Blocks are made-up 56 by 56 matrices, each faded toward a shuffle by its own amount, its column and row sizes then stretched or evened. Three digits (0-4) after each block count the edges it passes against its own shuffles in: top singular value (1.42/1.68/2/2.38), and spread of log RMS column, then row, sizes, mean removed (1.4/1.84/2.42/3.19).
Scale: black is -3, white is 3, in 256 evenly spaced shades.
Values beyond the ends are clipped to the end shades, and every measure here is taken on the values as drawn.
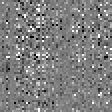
2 4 2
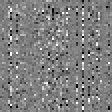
2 4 1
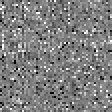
1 2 0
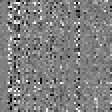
2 4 2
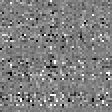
0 2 3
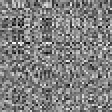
4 2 2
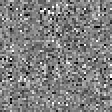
0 2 2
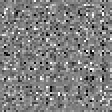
2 2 3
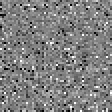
1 1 2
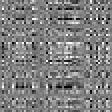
4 4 4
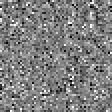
1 1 0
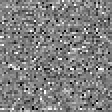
1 0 2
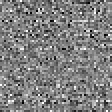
1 0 3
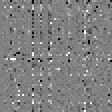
2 3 2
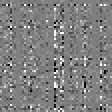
2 4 3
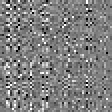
4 3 0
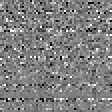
1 1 4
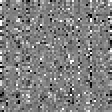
3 3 1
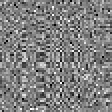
4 2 0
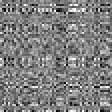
4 1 4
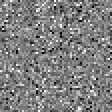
0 2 0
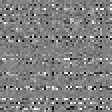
3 2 4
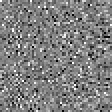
3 0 0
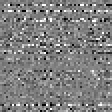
3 1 4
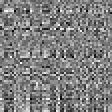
4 1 3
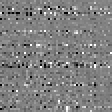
0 2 4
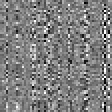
4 4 0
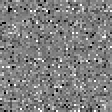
0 0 2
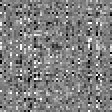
2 4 2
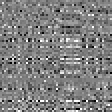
4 0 4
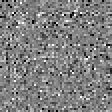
1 0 2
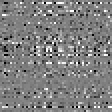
4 1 4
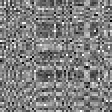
4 0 0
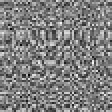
4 1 2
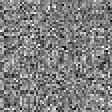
3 1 1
